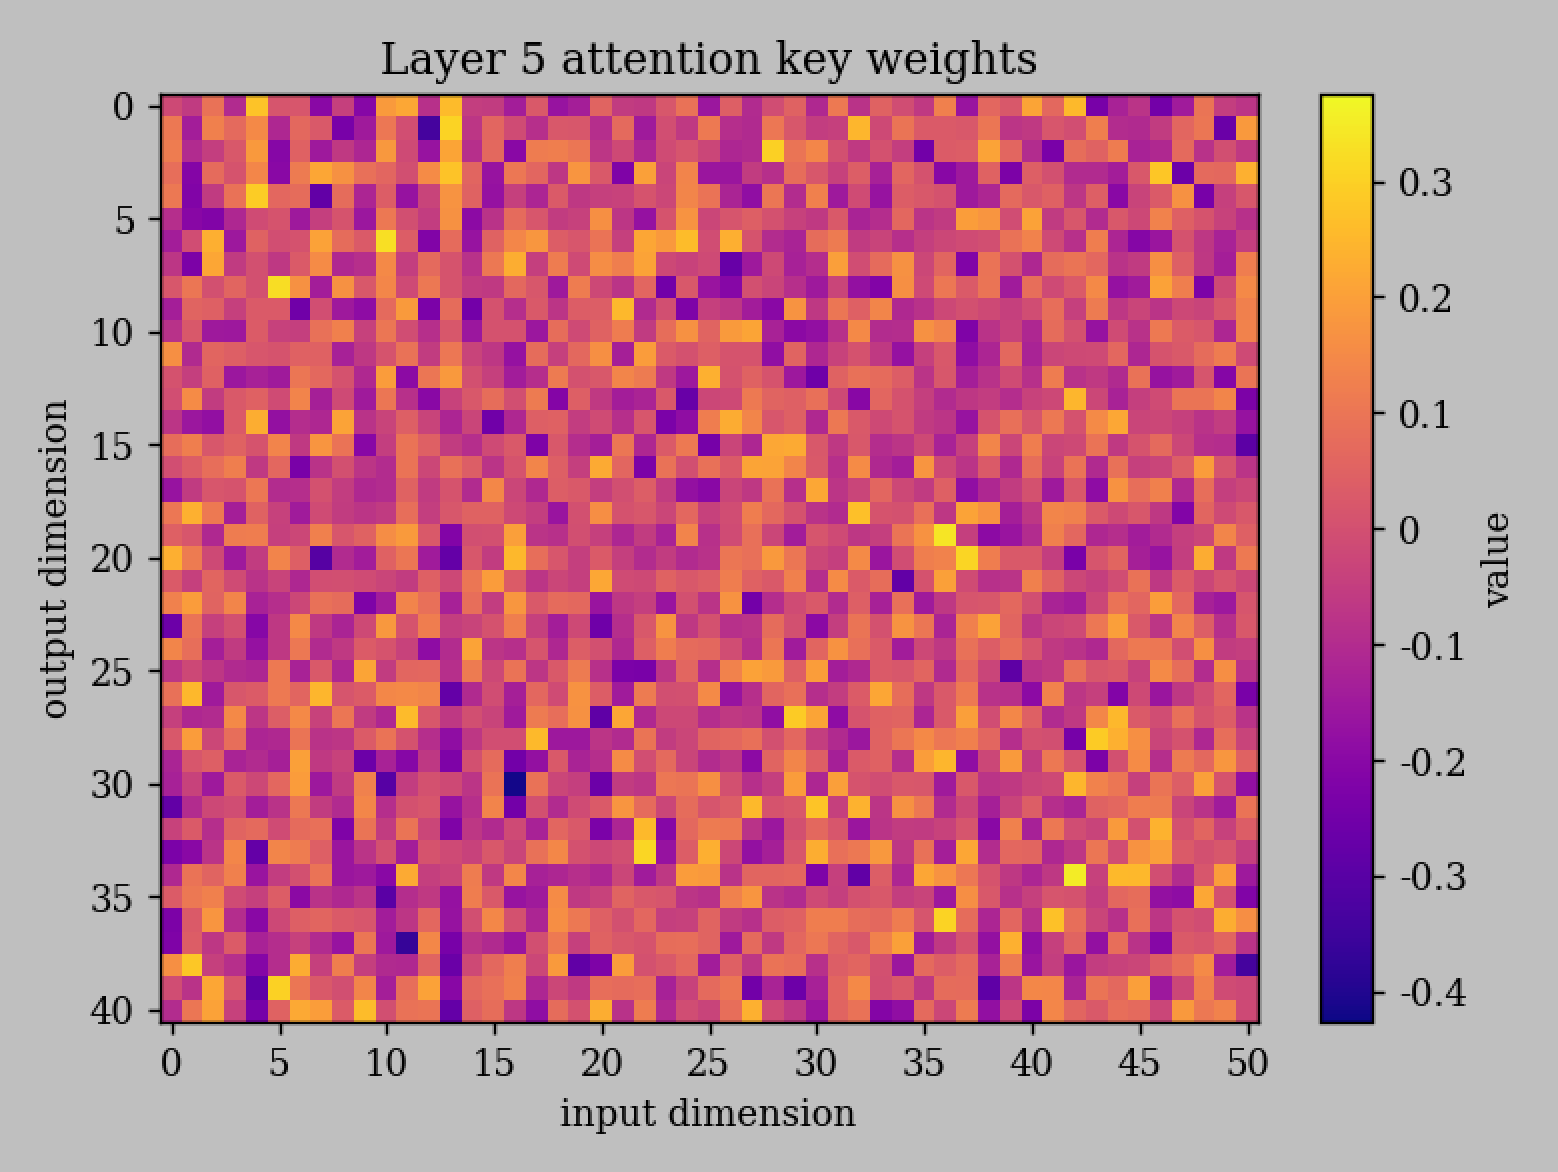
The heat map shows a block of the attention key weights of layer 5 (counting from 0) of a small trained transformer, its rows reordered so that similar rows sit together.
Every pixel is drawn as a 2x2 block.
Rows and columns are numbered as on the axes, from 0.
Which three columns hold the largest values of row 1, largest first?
13, 32, 50
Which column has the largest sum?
6
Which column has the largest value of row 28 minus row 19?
43
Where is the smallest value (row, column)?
30, 16
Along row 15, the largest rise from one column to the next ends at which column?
28
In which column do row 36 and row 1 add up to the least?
12
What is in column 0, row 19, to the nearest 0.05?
0.05
